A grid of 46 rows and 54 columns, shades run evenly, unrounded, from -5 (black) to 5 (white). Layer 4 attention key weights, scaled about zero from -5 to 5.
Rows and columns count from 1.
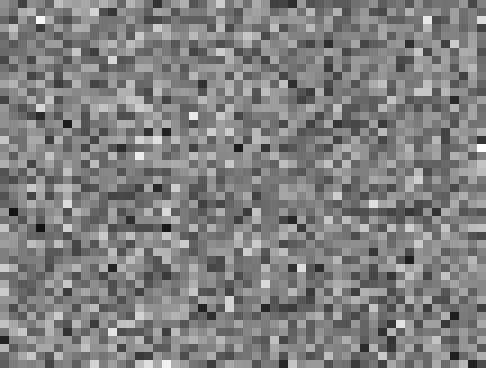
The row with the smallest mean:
27
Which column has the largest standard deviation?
19
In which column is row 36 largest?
30
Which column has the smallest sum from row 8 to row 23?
37
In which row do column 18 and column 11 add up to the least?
24
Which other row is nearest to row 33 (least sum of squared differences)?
8
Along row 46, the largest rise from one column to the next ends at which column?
33
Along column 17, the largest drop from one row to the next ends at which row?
17
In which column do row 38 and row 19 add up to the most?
54
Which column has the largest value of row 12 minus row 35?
48
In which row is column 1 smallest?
43
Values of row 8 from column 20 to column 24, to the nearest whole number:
0 0 0 -1 -1
